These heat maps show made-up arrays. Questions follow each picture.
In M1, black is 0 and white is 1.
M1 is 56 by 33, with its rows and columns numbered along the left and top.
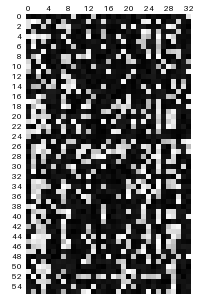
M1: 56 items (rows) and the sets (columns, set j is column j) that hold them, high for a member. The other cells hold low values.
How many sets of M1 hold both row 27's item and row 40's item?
5
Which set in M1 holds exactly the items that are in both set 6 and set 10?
25
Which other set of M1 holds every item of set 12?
24
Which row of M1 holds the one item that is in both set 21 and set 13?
54
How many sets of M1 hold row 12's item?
4
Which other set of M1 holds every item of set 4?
2
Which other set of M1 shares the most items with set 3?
29
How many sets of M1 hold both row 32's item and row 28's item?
1
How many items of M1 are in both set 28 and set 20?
9
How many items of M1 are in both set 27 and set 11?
0
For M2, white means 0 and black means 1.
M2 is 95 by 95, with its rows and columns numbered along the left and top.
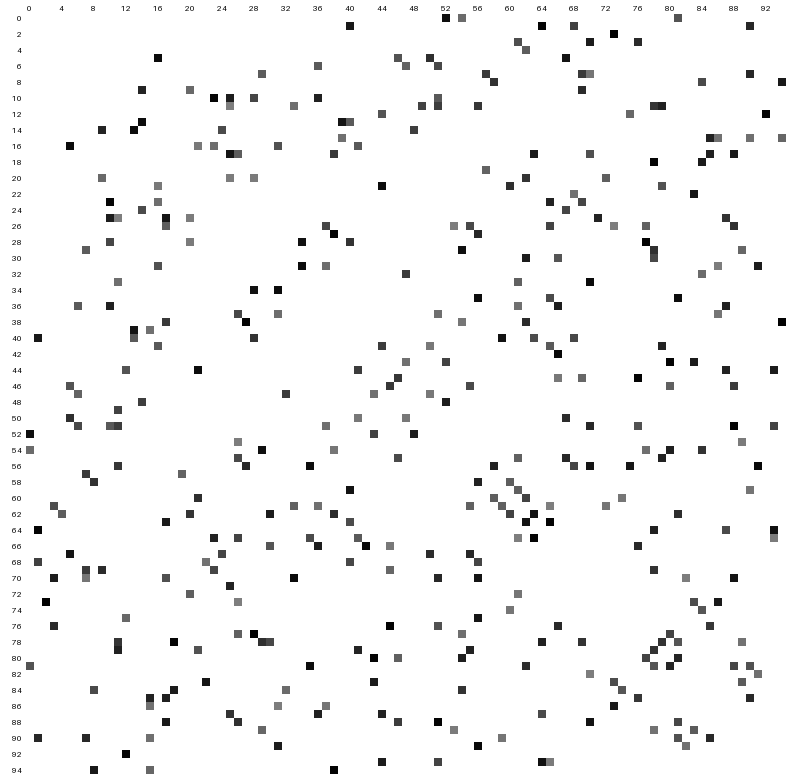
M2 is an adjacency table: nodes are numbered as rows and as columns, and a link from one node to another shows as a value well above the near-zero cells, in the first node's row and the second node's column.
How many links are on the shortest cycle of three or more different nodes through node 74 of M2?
5
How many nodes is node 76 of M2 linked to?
5
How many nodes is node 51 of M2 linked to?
8
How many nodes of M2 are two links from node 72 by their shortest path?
10
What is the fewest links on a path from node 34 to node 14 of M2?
4
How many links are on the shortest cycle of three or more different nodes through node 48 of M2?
8
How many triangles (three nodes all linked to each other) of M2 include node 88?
3
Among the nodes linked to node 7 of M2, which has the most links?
node 70
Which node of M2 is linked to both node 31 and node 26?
node 37
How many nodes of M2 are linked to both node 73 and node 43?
1
